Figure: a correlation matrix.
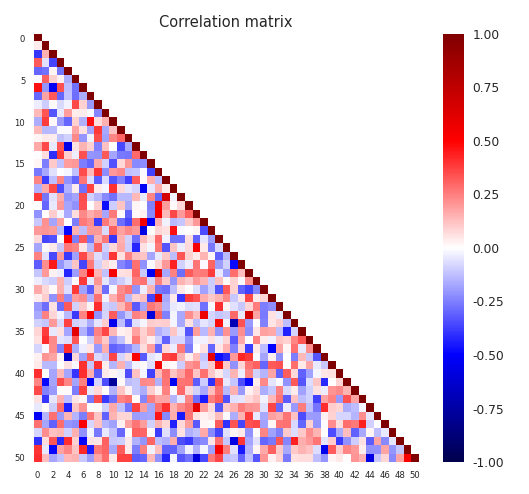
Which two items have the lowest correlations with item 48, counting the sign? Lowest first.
26, 6
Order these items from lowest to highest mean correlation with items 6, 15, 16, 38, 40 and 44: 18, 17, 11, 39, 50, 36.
50, 36, 11, 18, 39, 17
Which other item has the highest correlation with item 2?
27
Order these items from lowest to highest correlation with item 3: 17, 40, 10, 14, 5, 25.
10, 25, 5, 40, 17, 14
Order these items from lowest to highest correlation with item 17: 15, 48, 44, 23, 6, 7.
48, 7, 23, 15, 6, 44
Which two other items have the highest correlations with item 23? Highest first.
38, 18
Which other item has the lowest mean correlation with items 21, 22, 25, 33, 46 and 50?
15
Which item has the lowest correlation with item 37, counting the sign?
31
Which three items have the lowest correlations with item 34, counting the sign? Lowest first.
26, 10, 12
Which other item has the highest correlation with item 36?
1
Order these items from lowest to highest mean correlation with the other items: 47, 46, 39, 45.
47, 45, 46, 39
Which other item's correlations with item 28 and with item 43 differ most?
33
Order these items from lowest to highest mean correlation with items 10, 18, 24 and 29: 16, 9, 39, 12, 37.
37, 12, 9, 39, 16
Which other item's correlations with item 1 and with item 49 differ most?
24
